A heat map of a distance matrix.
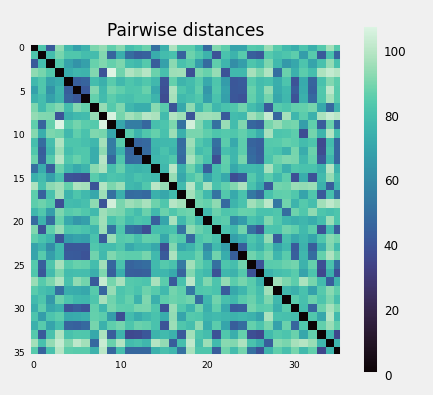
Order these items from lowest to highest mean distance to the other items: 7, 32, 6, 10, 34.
6, 32, 7, 10, 34
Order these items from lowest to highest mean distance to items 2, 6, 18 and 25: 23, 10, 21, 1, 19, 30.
23, 30, 1, 21, 19, 10
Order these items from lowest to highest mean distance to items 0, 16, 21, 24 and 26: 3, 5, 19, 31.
5, 31, 19, 3
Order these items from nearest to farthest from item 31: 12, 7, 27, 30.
12, 30, 7, 27
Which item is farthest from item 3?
9
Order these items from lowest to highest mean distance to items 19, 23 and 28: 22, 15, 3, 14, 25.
22, 15, 3, 14, 25
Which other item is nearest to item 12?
33
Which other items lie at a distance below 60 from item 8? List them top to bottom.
3, 18, 22, 28
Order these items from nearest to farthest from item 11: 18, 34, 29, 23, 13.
13, 23, 34, 29, 18
